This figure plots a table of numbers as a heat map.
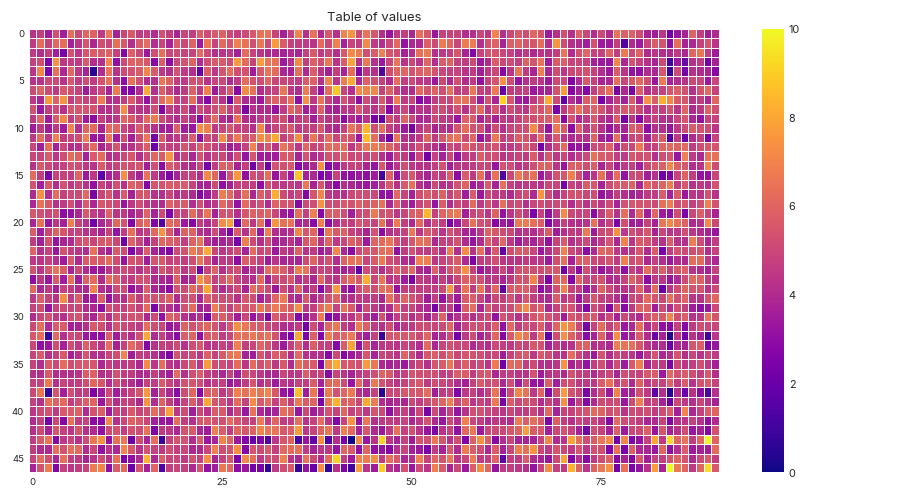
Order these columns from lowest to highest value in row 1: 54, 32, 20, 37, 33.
37, 20, 33, 54, 32
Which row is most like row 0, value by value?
33
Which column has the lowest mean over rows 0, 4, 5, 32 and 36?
84
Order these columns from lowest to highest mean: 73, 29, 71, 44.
73, 71, 29, 44
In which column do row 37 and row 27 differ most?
23
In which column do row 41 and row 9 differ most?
4
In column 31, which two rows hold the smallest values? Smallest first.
46, 43
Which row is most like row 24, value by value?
2
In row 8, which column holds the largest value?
12
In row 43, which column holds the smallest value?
42
